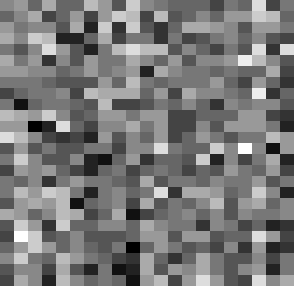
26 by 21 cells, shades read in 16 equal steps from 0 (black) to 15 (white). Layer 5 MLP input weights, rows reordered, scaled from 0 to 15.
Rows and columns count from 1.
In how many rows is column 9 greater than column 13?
13
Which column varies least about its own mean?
17
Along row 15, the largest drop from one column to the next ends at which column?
16
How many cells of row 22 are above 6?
9
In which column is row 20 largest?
5
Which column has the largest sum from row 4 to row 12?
19
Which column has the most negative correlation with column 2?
8
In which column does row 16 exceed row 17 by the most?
4
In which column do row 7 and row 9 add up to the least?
11
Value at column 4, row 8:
6
